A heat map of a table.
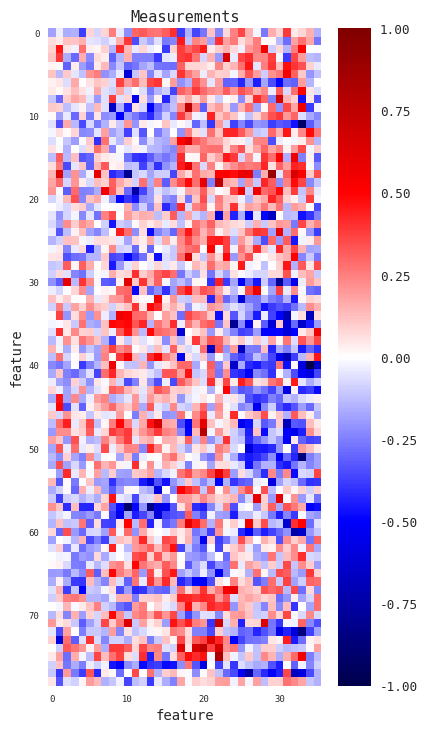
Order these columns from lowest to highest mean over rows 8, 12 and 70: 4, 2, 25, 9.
4, 2, 9, 25
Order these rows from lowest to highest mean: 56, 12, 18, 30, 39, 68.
30, 39, 56, 12, 68, 18
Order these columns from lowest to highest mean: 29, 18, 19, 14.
29, 14, 19, 18
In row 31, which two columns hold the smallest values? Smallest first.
11, 15
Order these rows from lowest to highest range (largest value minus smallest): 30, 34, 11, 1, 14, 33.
14, 1, 33, 11, 34, 30
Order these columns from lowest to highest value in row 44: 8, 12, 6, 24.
8, 12, 24, 6
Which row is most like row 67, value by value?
15
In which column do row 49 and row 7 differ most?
33
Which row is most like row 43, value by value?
49
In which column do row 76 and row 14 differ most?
20
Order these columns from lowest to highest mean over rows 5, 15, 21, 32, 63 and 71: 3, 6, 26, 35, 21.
35, 21, 3, 6, 26
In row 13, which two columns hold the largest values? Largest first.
18, 17
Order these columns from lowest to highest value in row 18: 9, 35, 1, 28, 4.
35, 4, 9, 1, 28
